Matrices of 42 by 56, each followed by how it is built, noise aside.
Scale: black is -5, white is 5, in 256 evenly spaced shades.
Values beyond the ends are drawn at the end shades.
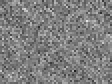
Toeplitz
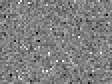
sparse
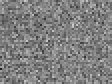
blocks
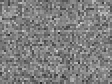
blocks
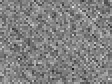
Toeplitz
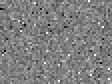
sparse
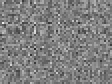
low rank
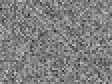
Toeplitz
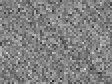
Toeplitz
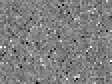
sparse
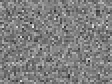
repeating columns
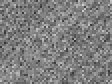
Hankel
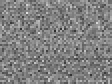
repeating columns
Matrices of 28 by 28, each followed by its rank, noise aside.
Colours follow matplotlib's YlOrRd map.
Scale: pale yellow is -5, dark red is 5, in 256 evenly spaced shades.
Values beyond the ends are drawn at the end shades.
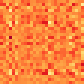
three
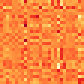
four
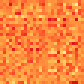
six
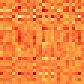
two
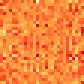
six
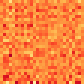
four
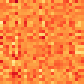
four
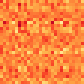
four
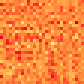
six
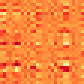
two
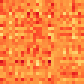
four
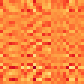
two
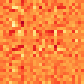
four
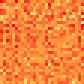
six
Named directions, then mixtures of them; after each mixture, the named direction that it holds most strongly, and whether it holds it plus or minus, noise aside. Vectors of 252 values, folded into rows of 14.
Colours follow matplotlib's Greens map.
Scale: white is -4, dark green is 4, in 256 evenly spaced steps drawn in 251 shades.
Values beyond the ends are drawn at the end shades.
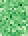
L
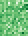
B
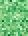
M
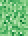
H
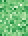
L, minus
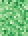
M, plus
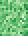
H, minus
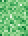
L, minus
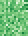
B, plus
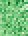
B, minus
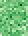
L, plus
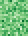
M, plus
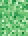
M, minus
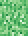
H, minus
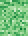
M, minus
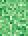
L, minus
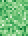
L, minus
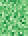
H, plus
